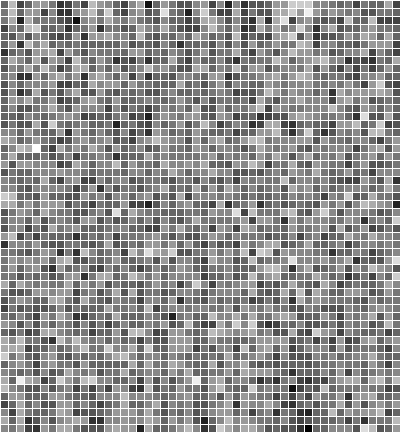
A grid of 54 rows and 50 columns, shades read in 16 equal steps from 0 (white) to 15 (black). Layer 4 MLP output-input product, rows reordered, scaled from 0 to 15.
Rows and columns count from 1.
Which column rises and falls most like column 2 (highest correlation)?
39
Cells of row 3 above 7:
31
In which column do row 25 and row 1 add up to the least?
2
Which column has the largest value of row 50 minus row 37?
44
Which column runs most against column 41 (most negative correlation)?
47
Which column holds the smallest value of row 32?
19
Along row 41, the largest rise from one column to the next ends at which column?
33
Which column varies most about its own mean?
37
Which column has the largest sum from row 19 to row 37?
10
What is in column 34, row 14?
11
